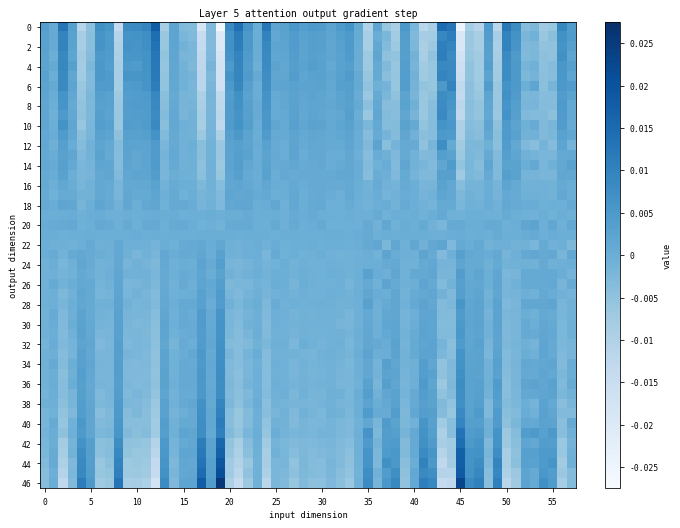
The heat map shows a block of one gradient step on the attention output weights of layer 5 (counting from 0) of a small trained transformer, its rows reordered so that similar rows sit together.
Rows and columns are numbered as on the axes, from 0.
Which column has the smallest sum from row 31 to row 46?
12
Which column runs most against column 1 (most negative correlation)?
40
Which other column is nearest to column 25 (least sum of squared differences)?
14
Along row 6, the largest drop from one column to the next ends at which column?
45
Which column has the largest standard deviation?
19
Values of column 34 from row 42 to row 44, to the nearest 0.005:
0 0 0
